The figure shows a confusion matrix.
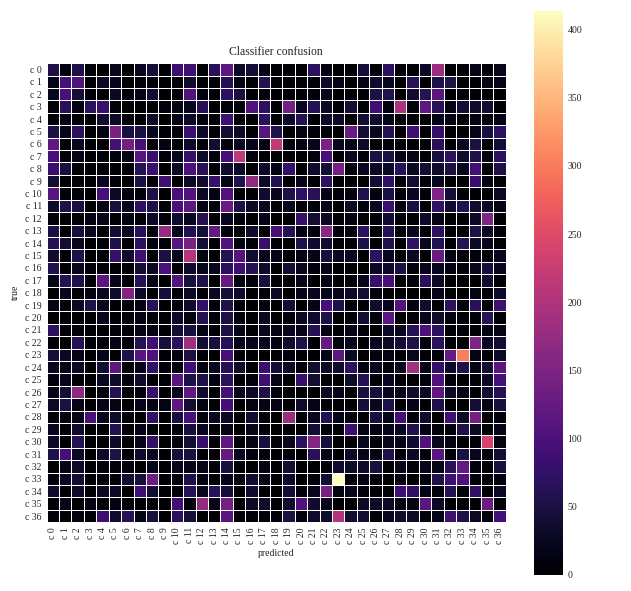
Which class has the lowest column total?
c 3
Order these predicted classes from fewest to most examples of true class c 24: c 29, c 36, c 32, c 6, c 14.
c 6, c 32, c 14, c 36, c 29
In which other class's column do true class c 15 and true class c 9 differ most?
c 11
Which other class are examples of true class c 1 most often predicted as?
c 2
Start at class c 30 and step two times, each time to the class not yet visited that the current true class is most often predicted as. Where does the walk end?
c 12
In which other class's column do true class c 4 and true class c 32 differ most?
c 33
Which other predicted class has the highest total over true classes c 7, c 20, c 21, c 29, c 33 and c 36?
c 23
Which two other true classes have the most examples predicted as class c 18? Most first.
c 6, c 13
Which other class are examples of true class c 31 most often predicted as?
c 14
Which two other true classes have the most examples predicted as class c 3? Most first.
c 28, c 19
